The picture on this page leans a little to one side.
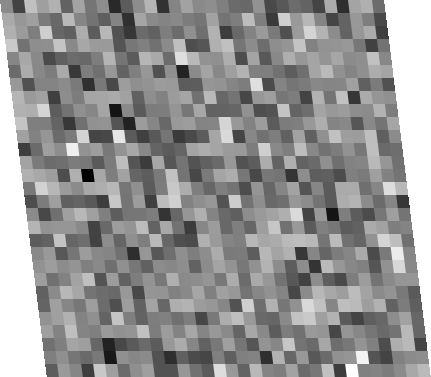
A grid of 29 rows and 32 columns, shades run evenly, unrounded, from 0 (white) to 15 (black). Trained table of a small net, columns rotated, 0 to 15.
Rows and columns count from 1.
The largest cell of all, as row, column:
14, 6
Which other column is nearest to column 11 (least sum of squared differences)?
19
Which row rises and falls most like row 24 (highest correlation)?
16
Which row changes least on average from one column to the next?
23
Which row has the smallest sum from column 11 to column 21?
5
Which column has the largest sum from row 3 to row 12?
11
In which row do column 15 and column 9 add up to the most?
9
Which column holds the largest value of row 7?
7
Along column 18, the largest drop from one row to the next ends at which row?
10
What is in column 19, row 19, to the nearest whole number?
4
